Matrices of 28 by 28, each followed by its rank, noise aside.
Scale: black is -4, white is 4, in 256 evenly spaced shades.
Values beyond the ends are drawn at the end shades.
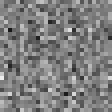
six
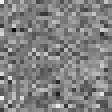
six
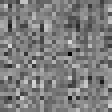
six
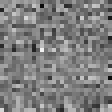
four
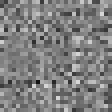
five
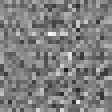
five
